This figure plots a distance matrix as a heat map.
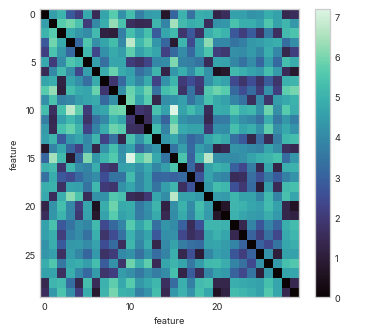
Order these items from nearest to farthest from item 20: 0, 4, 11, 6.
6, 0, 4, 11
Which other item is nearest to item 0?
14
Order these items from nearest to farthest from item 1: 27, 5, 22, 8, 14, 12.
12, 5, 14, 27, 22, 8
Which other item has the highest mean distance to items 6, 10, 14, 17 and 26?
8
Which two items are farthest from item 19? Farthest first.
15, 3
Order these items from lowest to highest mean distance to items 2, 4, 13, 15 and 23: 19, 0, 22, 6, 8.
22, 8, 0, 6, 19
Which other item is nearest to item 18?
25
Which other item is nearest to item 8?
2
